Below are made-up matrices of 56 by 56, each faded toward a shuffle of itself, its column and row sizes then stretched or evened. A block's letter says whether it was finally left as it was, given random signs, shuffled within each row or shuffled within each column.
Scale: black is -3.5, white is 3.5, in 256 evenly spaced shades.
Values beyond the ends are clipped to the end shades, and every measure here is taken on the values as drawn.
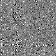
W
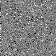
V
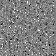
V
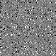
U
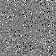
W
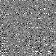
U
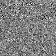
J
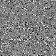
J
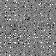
U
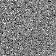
V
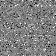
J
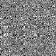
U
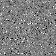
J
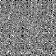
U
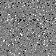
J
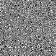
W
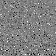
J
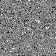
J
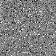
J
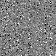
V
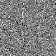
V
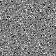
J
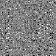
U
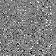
U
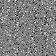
V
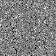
V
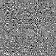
U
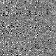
U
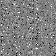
V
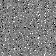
V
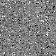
W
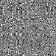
U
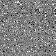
W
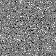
J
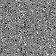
V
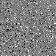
J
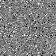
J
